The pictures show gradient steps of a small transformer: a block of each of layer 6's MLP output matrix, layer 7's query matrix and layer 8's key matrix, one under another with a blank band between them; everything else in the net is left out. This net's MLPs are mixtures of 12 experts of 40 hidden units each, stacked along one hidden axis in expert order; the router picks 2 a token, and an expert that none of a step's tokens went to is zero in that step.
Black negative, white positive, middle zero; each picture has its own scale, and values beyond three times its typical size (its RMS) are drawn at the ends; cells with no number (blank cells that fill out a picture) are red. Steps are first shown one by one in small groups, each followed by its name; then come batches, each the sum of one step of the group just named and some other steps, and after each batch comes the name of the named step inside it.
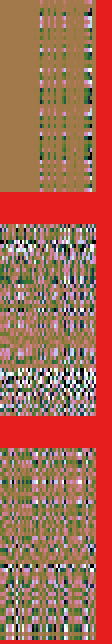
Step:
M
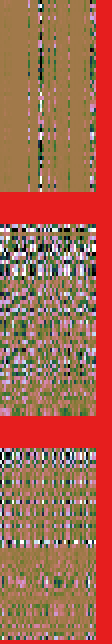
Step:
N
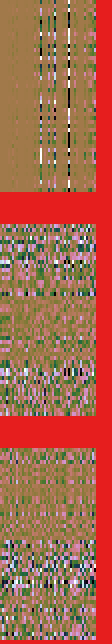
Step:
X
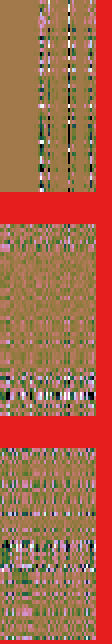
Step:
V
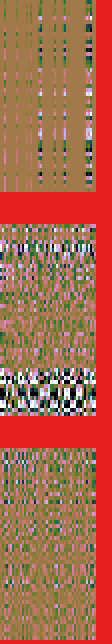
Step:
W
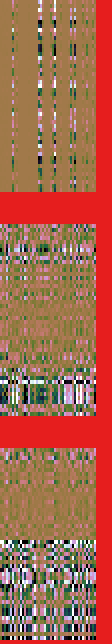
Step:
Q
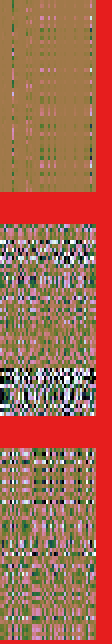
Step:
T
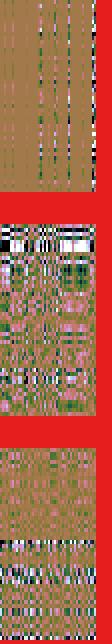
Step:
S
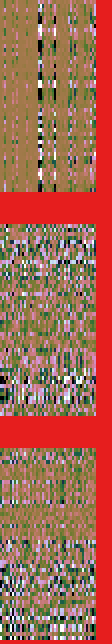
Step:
T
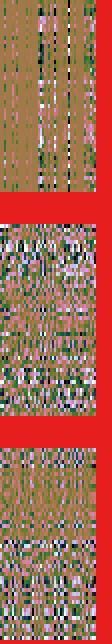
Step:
W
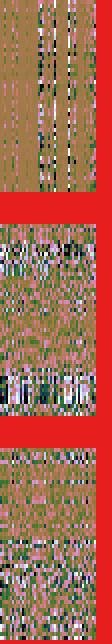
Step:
Q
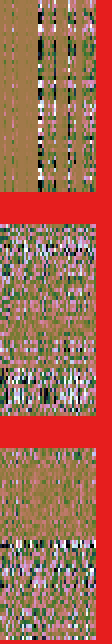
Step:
V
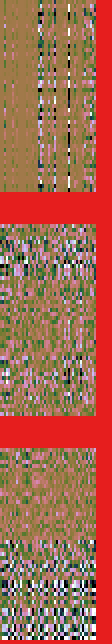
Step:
X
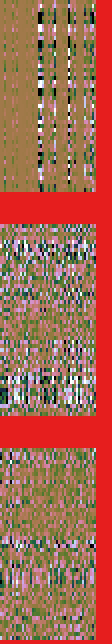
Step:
W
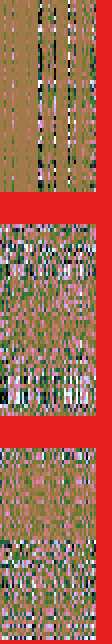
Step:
N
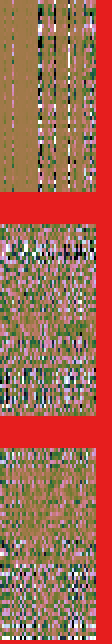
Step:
T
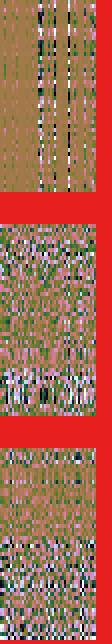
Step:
X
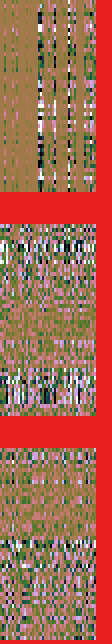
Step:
V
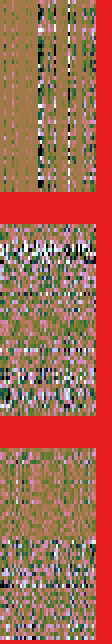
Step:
W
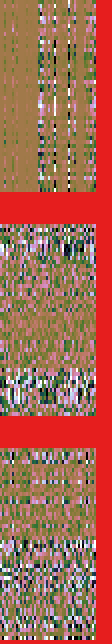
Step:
M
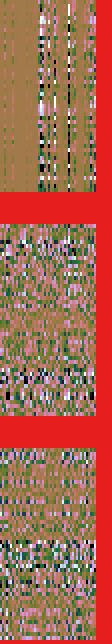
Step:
V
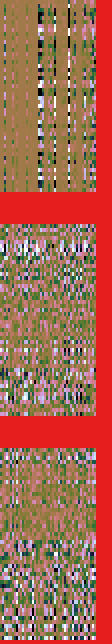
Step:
M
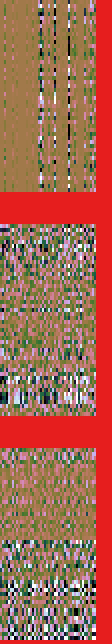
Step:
V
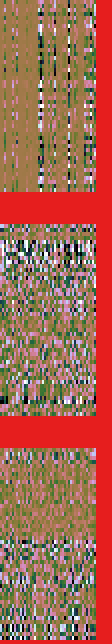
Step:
Q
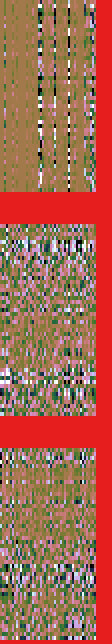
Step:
W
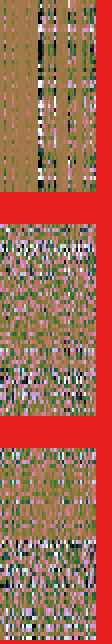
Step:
N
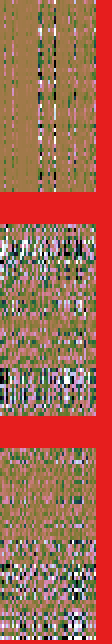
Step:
T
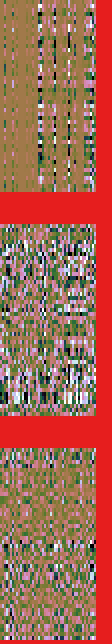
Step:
M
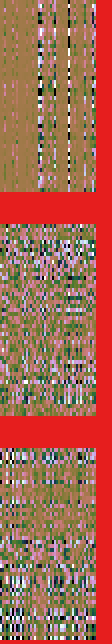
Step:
Q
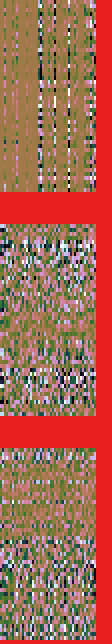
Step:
T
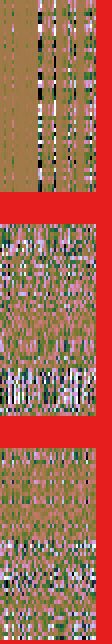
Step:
M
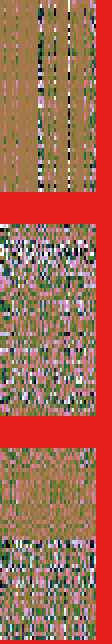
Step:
V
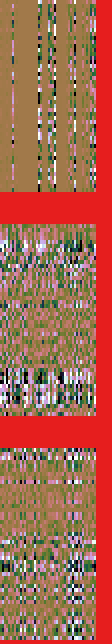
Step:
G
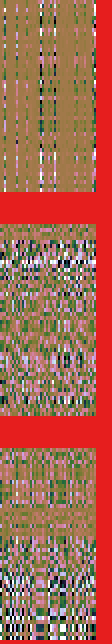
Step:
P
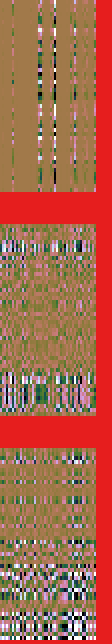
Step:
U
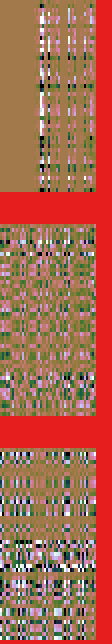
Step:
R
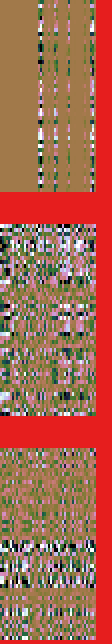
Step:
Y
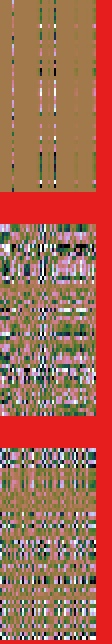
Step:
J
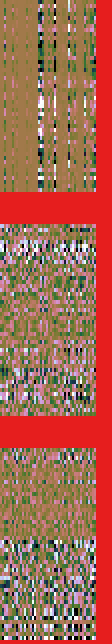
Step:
Y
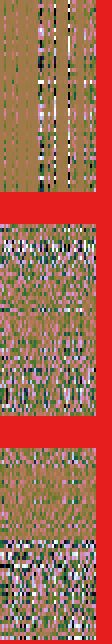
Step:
U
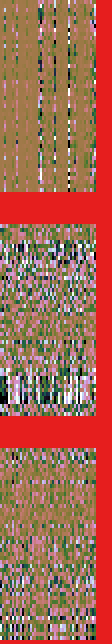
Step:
P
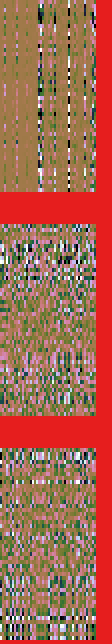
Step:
P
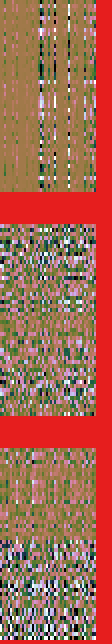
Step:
P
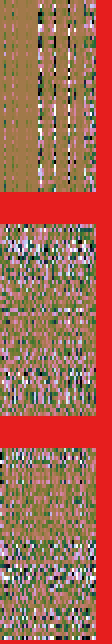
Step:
U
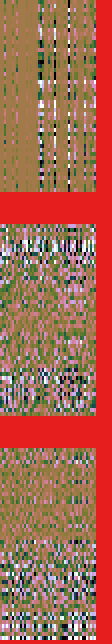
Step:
U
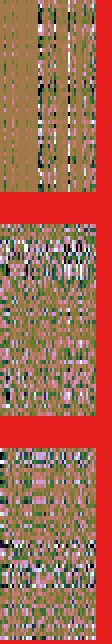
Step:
G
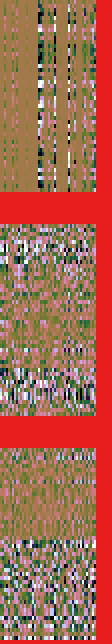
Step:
G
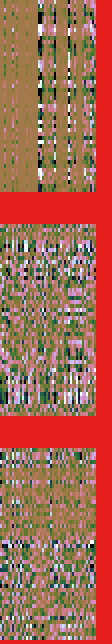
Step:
P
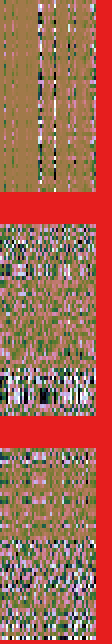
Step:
U
